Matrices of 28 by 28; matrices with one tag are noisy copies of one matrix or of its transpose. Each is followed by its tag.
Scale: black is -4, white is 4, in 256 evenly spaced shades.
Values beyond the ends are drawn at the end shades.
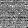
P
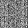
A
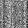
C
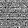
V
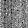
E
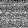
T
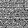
V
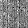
V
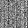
A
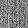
V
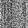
E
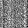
C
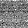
E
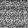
T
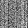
A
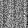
C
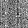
P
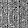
V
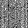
A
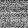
T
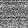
P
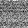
E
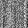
C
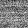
T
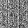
V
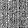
V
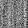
C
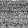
E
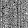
P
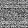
A
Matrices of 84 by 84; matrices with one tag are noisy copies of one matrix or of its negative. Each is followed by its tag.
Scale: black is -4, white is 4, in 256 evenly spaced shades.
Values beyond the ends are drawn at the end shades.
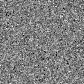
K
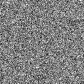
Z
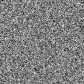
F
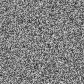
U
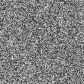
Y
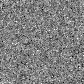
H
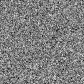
U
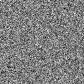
K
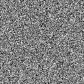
U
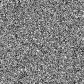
H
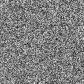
H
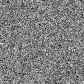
Z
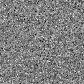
U
